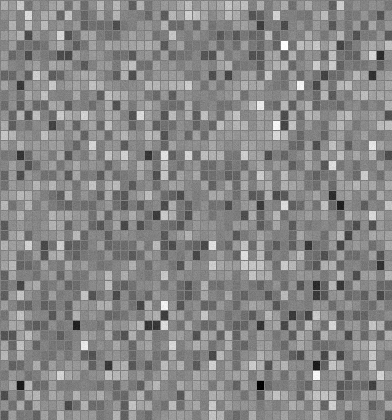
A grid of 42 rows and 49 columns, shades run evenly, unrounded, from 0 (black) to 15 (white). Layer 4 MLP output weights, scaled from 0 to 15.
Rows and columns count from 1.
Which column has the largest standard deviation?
33
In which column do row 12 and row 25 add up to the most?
8
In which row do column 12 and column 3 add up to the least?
39
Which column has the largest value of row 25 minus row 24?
4
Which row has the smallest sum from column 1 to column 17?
6
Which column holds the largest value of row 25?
27
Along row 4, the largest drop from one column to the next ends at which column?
9
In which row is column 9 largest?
2
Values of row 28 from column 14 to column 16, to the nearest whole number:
11 8 10
